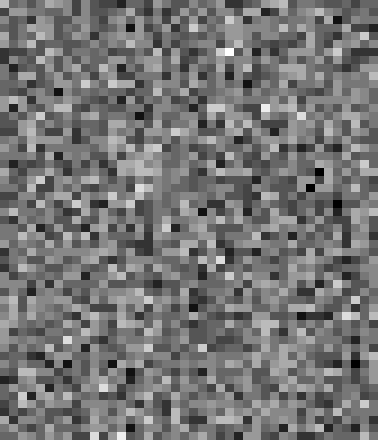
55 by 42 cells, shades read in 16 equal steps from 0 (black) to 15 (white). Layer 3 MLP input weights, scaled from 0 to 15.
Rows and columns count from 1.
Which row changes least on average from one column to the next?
43
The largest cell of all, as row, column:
7, 26
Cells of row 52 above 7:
18
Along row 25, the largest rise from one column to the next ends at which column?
30
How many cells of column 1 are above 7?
21
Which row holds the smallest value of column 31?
17
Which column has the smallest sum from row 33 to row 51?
40
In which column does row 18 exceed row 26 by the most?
24
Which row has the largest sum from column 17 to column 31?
22
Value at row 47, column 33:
5
